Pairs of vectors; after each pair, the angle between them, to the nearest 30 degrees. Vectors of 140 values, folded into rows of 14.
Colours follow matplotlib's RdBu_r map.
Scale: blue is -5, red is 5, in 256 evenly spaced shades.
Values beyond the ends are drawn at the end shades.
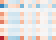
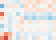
60 degrees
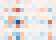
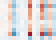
90 degrees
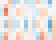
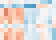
60 degrees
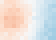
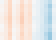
30 degrees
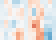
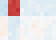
90 degrees
